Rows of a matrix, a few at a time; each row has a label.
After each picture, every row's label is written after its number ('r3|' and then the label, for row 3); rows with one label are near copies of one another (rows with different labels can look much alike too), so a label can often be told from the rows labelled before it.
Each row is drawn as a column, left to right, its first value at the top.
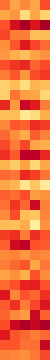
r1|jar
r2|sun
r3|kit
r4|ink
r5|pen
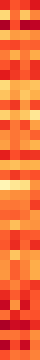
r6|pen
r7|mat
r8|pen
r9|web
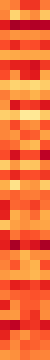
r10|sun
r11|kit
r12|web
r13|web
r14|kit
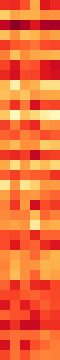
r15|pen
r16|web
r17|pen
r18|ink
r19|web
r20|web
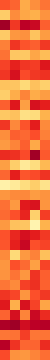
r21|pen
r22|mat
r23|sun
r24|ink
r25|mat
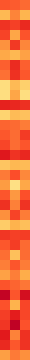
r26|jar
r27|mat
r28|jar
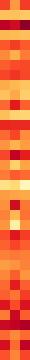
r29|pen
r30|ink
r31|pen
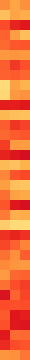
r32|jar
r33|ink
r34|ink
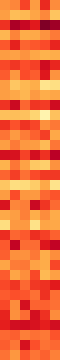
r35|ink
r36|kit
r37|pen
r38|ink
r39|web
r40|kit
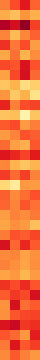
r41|kit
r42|pen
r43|web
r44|jar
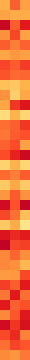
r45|sun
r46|jar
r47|ink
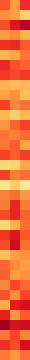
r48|mat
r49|sun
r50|pen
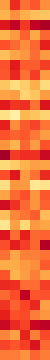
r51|ink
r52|web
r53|jar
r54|pen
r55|kit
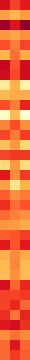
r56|web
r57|pen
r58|web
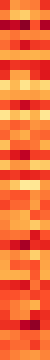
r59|web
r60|kit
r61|kit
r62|mat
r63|web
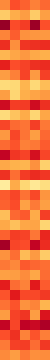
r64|kit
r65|jar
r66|mat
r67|kit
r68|mat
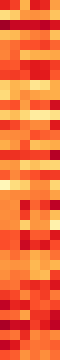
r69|pen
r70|pen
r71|sun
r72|web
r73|web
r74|ink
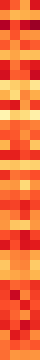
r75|web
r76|jar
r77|sun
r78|web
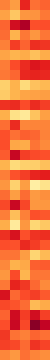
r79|jar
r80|ink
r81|web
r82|mat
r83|mat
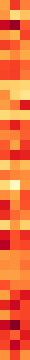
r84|sun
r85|pen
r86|jar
